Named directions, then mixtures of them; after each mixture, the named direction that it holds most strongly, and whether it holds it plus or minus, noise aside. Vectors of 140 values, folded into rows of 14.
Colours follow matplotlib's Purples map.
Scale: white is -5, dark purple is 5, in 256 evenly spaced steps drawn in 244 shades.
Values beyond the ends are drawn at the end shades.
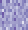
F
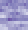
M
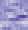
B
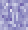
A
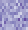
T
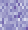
T, minus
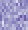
T, plus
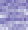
M, plus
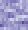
B, minus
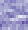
B, minus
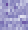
B, minus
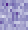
A, minus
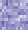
B, minus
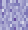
F, plus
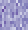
T, plus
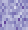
T, plus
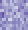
F, plus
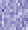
T, plus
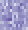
A, plus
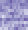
M, plus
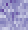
M, plus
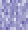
F, minus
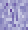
A, minus
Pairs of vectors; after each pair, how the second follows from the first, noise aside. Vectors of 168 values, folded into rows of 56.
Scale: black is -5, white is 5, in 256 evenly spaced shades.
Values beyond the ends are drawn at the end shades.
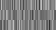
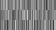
wrapped around.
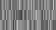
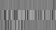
wrapped around, negated, partly zeroed.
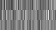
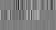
wrapped around, negated, partly zeroed.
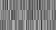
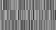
wrapped around.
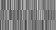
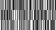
reversed, scaled up.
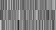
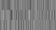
wrapped around, negated, shrunk.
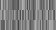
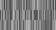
wrapped around.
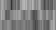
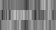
wrapped around.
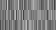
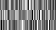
reversed, scaled up.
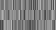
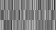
negated.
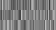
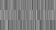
wrapped around, negated, shrunk.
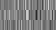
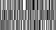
wrapped around, scaled up.
